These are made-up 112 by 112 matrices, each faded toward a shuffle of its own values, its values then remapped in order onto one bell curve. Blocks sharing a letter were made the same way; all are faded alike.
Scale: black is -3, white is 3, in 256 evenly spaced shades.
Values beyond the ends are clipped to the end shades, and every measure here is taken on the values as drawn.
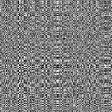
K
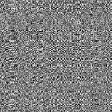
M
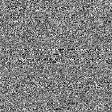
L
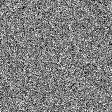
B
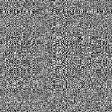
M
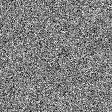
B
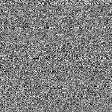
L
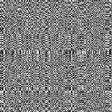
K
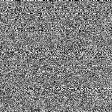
L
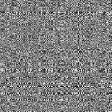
M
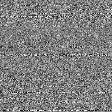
L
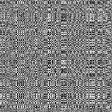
K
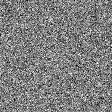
B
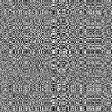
K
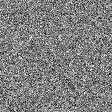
B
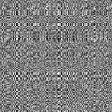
K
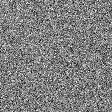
B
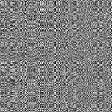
K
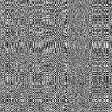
K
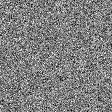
B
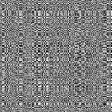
K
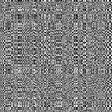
K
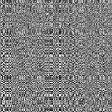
K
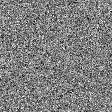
B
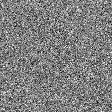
B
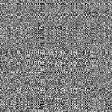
M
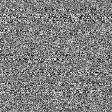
L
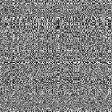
M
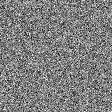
B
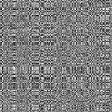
K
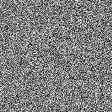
B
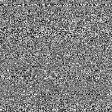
L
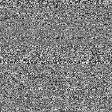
L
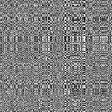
K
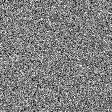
B
